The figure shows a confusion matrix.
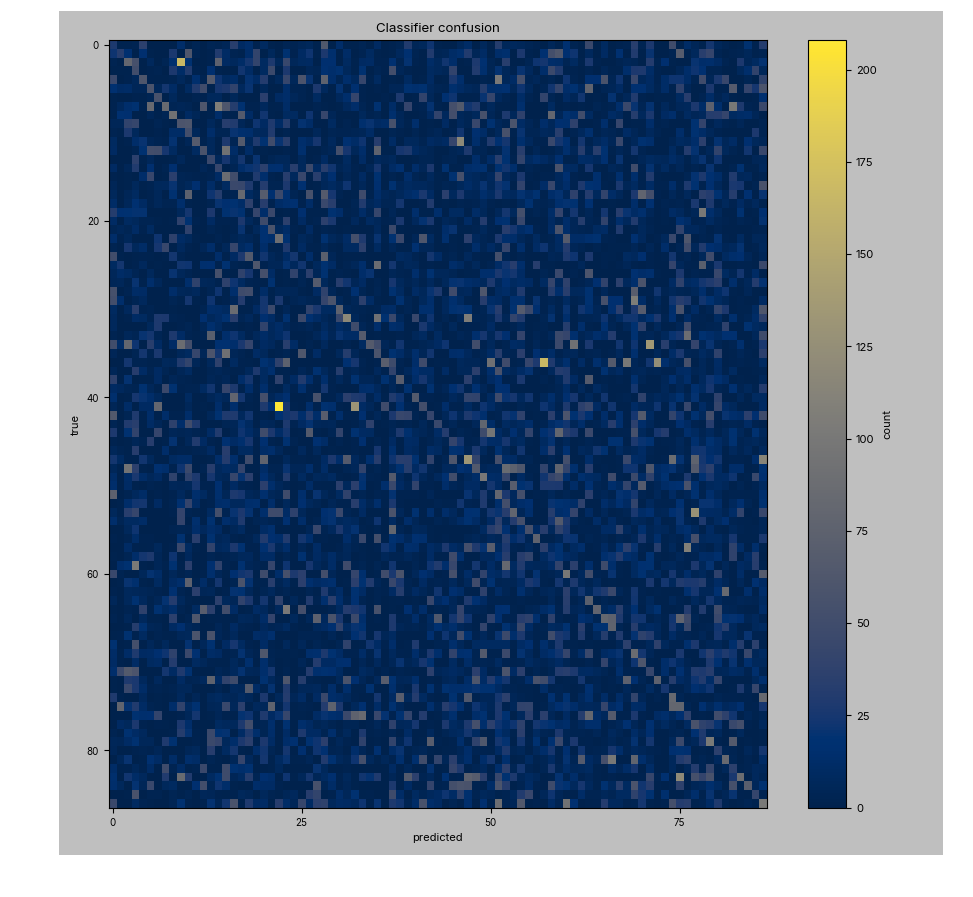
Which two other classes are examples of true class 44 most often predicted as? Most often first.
50, 59
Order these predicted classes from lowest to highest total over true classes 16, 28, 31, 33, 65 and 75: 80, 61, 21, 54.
61, 80, 21, 54
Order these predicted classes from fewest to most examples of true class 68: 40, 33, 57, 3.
33, 57, 40, 3
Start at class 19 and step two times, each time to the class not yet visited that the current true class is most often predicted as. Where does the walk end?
13
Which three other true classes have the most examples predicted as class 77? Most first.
53, 47, 48
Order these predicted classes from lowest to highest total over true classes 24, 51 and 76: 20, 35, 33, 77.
77, 35, 20, 33
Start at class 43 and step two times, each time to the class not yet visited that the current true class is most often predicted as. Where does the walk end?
37
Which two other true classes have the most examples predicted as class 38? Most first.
74, 60
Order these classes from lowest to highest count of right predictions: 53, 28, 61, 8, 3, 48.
61, 28, 3, 48, 53, 8
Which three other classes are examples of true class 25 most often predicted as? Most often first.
35, 78, 19
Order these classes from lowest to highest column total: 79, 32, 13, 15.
32, 13, 15, 79
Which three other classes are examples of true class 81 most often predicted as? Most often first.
66, 69, 62
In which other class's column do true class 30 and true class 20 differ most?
16
